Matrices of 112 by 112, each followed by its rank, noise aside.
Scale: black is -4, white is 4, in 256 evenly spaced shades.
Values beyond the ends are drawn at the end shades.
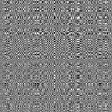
three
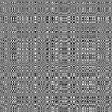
two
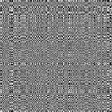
two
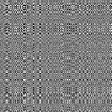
two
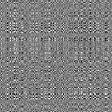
two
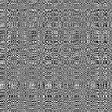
three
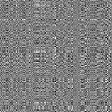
four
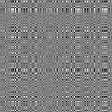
one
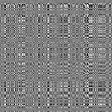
two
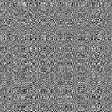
four
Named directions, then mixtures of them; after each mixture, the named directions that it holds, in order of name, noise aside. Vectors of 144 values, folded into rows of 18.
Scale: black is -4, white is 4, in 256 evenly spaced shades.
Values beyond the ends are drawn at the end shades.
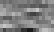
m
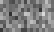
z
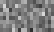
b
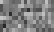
m, z.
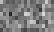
z.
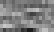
m.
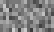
b.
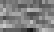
m.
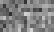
b, m, z.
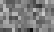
b, m, z.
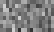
b.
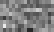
b, m, z.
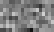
b, m, z.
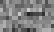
b, m, z.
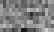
b, m.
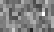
b, z.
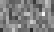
b, z.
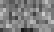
m, z.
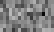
b, m, z.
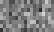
z.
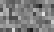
b, m, z.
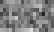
b, m, z.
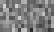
b.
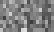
b, z.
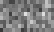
z.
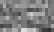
b, m.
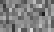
b.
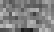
m, z.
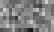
b, m, z.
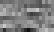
m.
